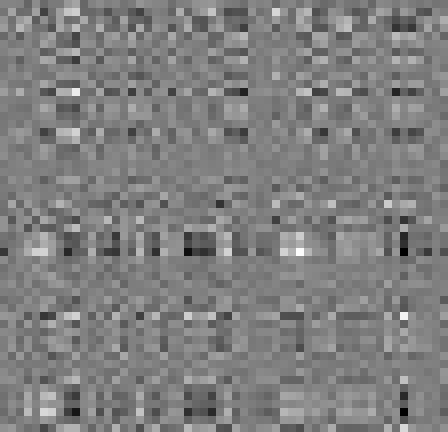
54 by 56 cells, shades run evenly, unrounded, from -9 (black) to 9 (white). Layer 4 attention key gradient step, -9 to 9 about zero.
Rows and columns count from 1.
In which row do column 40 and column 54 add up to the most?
28
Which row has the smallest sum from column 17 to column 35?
32
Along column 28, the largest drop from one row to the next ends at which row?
26
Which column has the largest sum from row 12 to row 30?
38
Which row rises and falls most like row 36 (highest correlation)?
44
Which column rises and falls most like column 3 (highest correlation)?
13
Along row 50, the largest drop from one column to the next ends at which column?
51
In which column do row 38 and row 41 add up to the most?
7
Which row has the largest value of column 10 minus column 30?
12
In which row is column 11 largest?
3
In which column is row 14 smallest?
10
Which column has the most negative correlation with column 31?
39
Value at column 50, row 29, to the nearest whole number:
-1
